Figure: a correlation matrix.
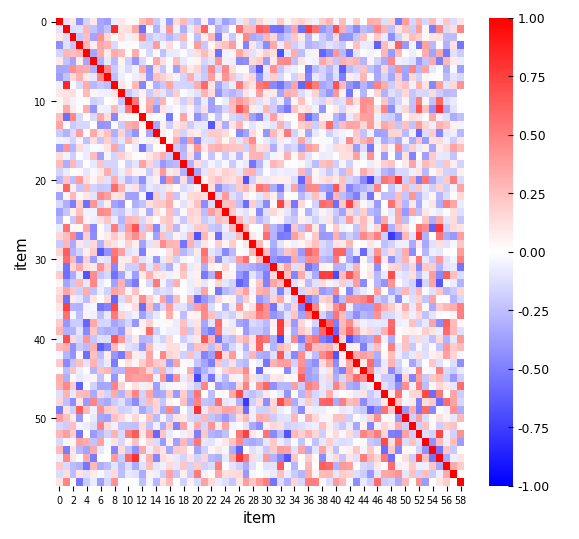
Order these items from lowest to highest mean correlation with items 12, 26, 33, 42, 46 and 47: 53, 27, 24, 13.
24, 27, 53, 13
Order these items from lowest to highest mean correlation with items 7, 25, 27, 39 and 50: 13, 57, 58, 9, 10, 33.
33, 9, 57, 58, 13, 10
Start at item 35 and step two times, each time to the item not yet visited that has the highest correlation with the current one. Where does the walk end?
43
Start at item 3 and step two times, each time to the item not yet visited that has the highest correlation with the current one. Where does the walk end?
20
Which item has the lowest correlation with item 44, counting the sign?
29
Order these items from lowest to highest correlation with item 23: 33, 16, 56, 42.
33, 16, 56, 42
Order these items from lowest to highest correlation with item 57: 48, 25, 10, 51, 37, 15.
15, 10, 37, 25, 51, 48
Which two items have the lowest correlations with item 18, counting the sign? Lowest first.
28, 15
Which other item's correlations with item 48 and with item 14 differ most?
39
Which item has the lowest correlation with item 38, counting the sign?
4
